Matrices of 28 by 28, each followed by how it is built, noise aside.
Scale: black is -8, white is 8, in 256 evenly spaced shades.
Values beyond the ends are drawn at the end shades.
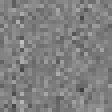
uneven columns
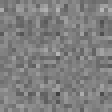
low rank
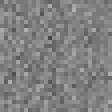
repeating rows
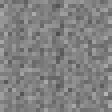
repeating rows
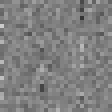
uneven columns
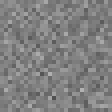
repeating rows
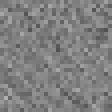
Toeplitz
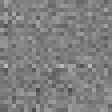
low rank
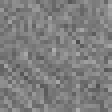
Toeplitz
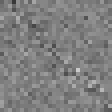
banded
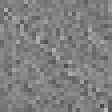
banded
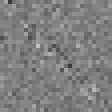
banded
